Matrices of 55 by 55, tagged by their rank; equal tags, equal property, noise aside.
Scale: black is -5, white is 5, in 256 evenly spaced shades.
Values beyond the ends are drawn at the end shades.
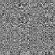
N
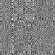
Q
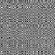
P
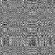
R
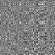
R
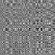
P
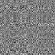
R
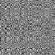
Q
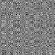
P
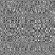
Q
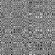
R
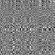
P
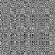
P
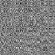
N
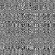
Q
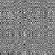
R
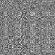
N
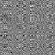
Q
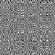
R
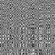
Q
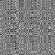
R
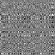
Q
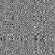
N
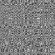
N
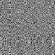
N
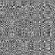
R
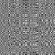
Q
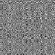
N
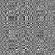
Q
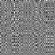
P
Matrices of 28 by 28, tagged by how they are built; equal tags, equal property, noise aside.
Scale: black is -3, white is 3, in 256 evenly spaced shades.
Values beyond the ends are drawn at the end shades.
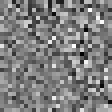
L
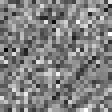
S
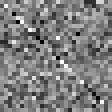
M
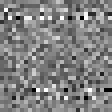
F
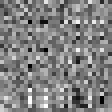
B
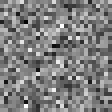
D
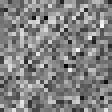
S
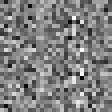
D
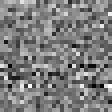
F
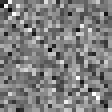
M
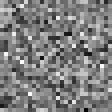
D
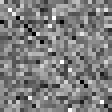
M
